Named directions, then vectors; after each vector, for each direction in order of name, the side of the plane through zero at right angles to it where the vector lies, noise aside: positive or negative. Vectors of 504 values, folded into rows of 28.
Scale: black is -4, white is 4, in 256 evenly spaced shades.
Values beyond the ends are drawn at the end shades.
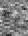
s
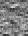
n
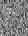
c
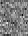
positive, positive, positive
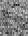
negative, negative, positive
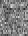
negative, positive, positive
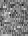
positive, negative, negative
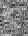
positive, negative, negative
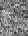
positive, positive, negative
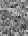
positive, negative, positive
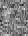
positive, negative, negative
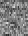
positive, positive, positive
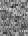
positive, negative, positive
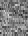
positive, positive, negative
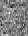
positive, negative, negative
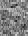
positive, negative, positive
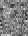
positive, negative, negative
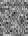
negative, negative, negative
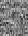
negative, negative, negative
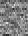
positive, positive, positive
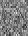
positive, negative, positive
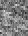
positive, positive, negative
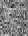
positive, negative, negative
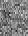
negative, negative, positive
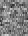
positive, negative, negative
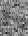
negative, negative, positive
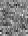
negative, negative, positive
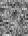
negative, negative, negative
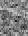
positive, negative, positive
